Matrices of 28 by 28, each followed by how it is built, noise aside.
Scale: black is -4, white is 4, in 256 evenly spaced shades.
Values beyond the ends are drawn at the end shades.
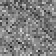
Toeplitz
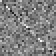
diagonal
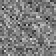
Toeplitz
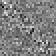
banded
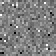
sparse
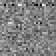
uneven rows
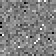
sparse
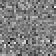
uneven rows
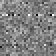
uneven rows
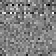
uneven rows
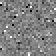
sparse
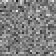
low rank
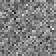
Hankel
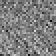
Toeplitz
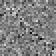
banded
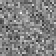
Toeplitz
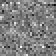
uneven rows
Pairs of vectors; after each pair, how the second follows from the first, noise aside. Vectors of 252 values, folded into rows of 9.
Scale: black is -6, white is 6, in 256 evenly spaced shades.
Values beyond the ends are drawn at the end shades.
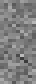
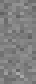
wrapped around, negated, shrunk.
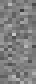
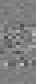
wrapped around, partly zeroed.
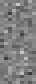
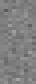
reversed, shrunk.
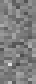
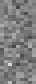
copied.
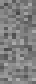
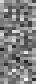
wrapped around, negated, scaled up.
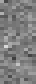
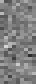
copied.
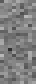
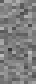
copied.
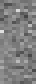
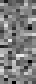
wrapped around, negated, scaled up.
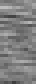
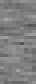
wrapped around, negated, shrunk.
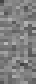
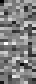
scaled up.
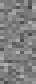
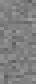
reversed, shrunk.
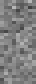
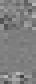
reversed, negated, partly zeroed.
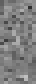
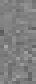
wrapped around, negated, shrunk.
